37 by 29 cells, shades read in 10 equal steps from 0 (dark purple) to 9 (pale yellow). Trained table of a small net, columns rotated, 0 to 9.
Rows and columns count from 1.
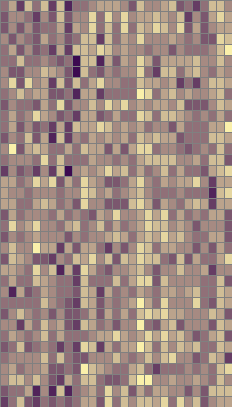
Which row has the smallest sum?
36
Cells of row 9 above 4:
17
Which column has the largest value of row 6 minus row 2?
24
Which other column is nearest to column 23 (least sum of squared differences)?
16
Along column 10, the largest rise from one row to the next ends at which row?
8
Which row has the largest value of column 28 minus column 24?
2
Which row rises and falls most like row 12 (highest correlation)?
5
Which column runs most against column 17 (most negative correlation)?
27
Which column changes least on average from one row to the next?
28
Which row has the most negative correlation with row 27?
21
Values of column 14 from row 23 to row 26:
2 7 3 4
